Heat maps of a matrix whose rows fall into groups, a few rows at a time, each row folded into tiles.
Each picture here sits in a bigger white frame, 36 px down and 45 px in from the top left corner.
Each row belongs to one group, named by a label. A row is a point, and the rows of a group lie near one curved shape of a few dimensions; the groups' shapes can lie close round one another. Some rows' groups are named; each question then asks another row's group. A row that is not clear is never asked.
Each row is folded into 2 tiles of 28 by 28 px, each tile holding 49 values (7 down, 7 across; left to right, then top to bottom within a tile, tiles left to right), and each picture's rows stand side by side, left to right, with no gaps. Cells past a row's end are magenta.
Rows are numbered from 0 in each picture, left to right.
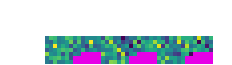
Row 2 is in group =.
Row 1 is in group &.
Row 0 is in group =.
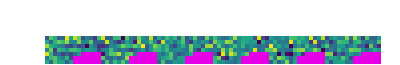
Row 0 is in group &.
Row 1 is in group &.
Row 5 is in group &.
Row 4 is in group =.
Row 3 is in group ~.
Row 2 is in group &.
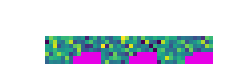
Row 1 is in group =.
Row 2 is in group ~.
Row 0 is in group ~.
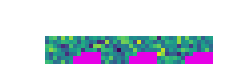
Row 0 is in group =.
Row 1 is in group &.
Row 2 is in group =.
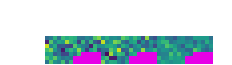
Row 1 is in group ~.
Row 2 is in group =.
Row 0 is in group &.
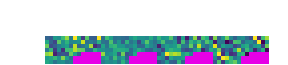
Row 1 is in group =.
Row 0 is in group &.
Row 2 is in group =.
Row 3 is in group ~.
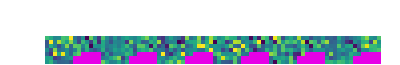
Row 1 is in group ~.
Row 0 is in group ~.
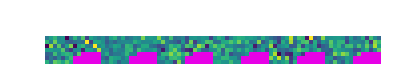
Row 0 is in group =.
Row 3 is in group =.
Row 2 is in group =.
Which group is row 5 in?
=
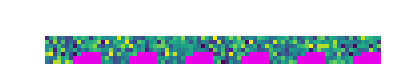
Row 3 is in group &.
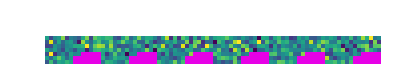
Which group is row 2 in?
=
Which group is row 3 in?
~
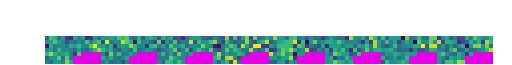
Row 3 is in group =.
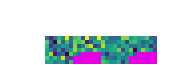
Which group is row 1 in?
~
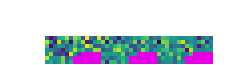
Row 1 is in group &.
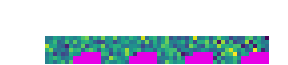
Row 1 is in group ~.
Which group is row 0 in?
=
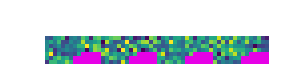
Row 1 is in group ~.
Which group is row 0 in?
&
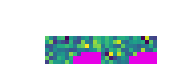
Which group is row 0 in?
&
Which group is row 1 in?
~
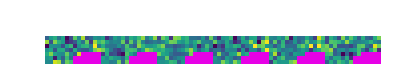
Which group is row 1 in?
=
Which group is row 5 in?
&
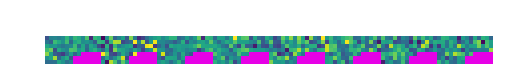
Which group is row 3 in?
&
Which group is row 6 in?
=
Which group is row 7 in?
=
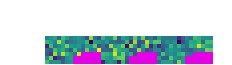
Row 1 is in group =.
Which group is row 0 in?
~
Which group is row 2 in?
&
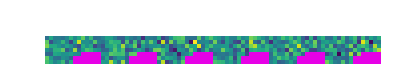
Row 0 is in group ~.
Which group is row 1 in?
=
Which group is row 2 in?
&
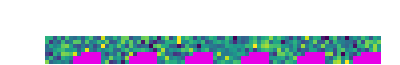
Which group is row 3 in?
&
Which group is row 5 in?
&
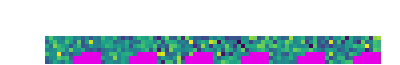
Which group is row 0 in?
=
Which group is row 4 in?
&
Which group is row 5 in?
&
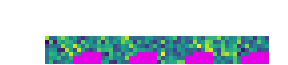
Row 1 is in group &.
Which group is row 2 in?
&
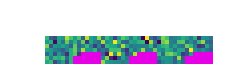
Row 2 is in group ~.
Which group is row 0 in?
=
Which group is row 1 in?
~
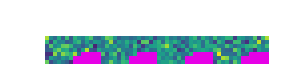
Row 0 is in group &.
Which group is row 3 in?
~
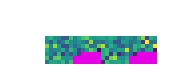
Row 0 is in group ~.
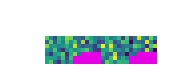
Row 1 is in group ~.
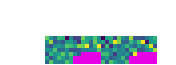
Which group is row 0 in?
&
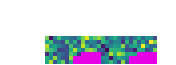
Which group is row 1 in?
=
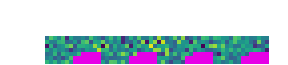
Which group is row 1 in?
=
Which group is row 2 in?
&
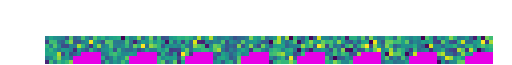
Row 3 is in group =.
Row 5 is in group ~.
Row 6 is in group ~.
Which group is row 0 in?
~
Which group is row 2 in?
=
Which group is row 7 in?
~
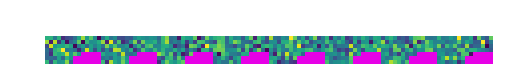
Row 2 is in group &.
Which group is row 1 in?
&
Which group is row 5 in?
=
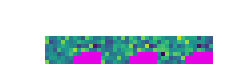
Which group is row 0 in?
&
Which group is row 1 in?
&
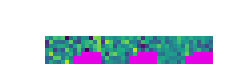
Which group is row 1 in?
~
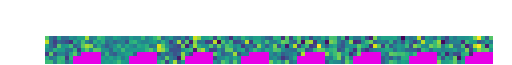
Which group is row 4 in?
=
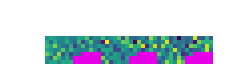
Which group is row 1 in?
&
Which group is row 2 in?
&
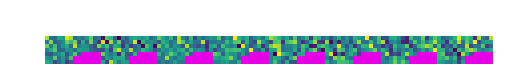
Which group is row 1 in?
&
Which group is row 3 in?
=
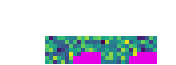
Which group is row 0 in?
=
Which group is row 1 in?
~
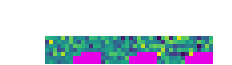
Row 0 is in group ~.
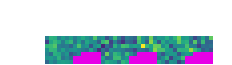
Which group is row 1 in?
&
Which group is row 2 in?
&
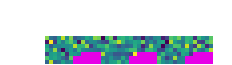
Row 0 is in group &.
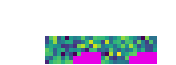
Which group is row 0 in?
&
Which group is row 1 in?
~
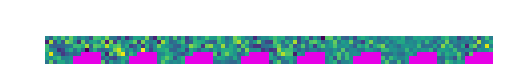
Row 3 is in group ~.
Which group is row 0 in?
&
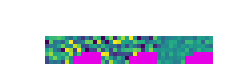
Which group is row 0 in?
~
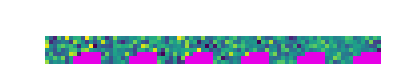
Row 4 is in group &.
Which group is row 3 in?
~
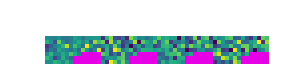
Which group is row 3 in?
~
